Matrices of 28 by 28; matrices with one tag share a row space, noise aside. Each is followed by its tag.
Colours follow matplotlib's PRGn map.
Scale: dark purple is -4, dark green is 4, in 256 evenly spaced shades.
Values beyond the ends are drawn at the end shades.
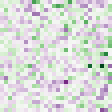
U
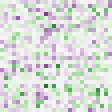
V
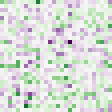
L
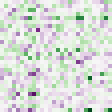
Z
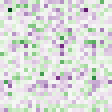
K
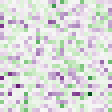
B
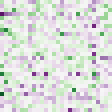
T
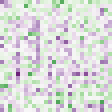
L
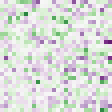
U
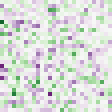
B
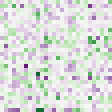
V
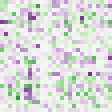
L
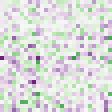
Z
